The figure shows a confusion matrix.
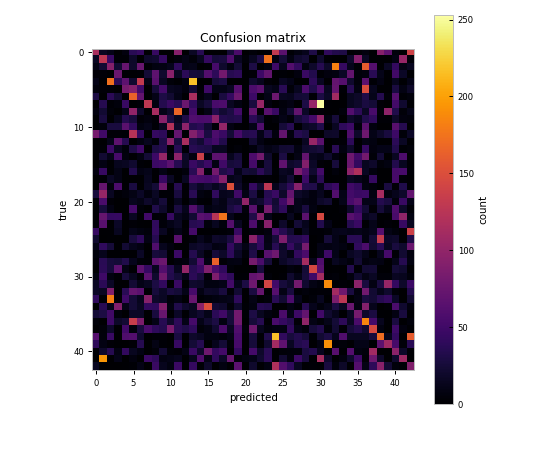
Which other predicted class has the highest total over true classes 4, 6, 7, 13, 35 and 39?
30
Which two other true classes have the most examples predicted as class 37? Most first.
40, 41
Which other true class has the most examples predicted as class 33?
32
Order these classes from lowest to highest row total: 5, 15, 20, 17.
17, 20, 15, 5
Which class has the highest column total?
13
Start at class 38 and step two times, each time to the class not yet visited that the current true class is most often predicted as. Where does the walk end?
42
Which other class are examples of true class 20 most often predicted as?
26
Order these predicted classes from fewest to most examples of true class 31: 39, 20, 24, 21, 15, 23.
15, 20, 24, 21, 39, 23
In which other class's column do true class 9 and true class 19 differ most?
38
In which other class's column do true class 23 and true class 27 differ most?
24
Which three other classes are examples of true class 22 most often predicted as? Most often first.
17, 30, 16
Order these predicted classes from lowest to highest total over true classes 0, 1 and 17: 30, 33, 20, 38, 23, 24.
20, 33, 30, 38, 24, 23
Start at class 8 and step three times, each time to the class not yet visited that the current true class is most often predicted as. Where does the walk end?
36
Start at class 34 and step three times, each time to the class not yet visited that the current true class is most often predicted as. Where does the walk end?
16
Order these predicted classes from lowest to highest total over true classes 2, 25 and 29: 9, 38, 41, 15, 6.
41, 9, 15, 38, 6
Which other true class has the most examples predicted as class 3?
34
